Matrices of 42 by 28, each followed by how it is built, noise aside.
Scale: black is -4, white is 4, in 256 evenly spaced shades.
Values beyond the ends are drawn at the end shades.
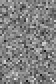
noise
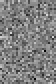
noise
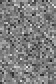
Toeplitz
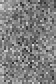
smooth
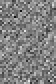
Hankel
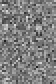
blocks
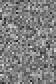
noise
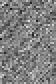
Hankel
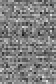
blocks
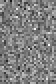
noise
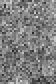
smooth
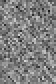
Toeplitz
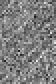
Hankel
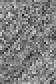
Hankel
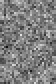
smooth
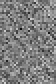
Toeplitz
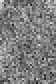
smooth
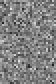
noise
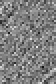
Hankel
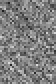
Toeplitz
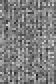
blocks
